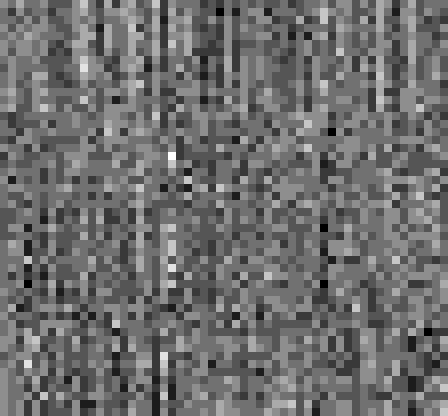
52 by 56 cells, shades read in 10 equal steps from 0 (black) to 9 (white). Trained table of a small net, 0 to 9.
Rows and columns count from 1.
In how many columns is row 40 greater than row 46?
21
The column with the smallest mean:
27
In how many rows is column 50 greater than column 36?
17
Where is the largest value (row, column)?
20, 22
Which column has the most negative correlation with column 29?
45
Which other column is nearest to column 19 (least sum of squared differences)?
36
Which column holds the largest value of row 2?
41
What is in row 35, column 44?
4
